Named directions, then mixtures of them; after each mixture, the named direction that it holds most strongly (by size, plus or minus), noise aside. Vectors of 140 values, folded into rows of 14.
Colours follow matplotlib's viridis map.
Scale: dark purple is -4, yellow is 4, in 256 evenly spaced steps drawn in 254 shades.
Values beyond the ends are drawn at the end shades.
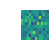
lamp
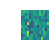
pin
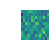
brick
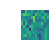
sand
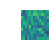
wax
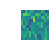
sand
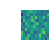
brick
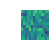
wax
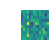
pin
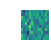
pin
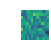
wax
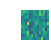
pin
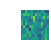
sand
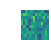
sand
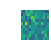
sand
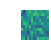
wax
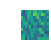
wax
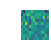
sand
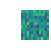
pin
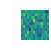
sand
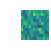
wax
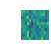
pin
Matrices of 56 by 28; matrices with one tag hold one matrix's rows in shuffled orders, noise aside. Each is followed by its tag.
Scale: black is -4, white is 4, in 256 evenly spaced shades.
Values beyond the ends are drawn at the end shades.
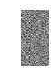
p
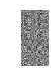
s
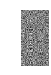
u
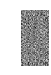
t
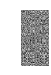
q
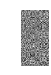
q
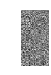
p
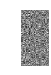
p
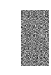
t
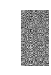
u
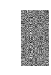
u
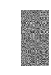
q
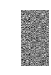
p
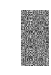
u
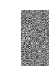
p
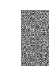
q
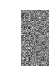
p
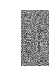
s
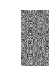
u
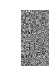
p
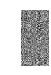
s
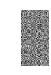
s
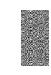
u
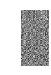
t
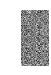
s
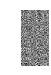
s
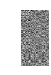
p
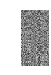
s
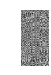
q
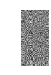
u
